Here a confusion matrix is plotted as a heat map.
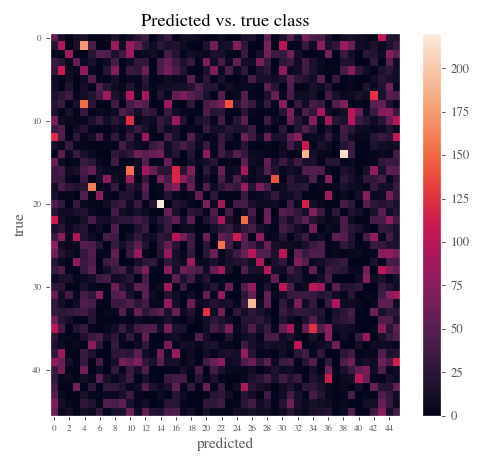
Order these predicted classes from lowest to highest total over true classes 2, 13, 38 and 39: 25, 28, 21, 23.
23, 21, 28, 25
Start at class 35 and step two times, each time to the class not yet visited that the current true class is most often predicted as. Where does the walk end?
0
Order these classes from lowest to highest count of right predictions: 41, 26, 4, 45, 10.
45, 41, 4, 26, 10
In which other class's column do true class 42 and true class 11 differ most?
25
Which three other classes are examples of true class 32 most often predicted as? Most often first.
26, 37, 15
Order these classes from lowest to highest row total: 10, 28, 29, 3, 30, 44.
29, 44, 3, 30, 10, 28
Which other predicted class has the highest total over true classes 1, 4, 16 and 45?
10
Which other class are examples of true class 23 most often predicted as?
34
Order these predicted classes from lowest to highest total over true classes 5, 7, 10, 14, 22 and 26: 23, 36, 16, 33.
23, 36, 16, 33
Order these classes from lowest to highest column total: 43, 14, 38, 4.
14, 38, 4, 43
